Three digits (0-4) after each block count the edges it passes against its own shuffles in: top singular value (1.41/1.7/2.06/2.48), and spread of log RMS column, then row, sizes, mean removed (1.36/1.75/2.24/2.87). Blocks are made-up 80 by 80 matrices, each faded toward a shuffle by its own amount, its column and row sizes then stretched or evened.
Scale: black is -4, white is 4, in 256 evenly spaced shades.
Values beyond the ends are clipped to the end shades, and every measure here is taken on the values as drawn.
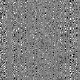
3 4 0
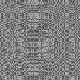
4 0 2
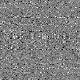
2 0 3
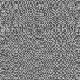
4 0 0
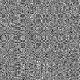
4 1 1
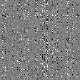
0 4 2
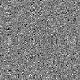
3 2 1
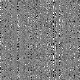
2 4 1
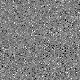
2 1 0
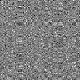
4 0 1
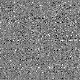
0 1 3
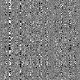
3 4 1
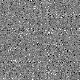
1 1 2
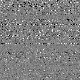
1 0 4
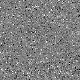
1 0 1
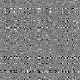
4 3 4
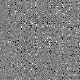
2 3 1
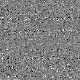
0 1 4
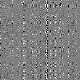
4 4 3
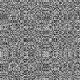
4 3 0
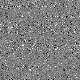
1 0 3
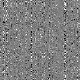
3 4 0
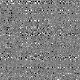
2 2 4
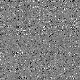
1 1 3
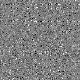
2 1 2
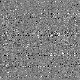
1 1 3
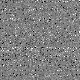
0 1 3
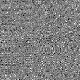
3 0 1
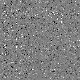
0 1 1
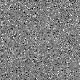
2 1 0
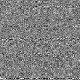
3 0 3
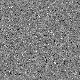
0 0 1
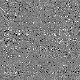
1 2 3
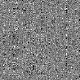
2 3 1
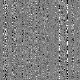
3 4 0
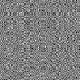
4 2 0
